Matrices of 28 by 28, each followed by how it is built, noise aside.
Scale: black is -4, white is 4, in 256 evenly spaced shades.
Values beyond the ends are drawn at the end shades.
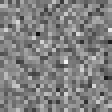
noise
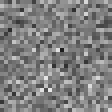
noise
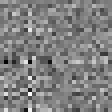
low rank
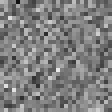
Hankel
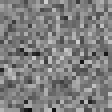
uneven rows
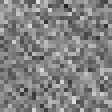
Toeplitz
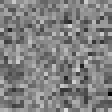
blocks
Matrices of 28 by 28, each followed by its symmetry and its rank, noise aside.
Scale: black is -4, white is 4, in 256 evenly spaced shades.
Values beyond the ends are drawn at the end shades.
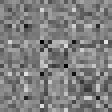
symmetric, rank three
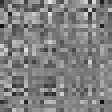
no symmetry, rank three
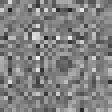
symmetric, rank three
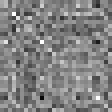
symmetric, rank three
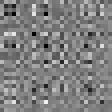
symmetric, rank two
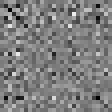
symmetric, rank three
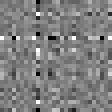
antisymmetric, rank two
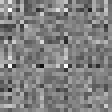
symmetric, rank two
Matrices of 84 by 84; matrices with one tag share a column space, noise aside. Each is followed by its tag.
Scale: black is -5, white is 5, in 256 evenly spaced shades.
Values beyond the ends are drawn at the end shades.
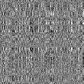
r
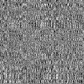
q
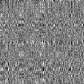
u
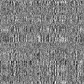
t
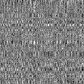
u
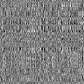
r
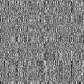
t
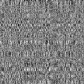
u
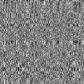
u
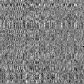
q
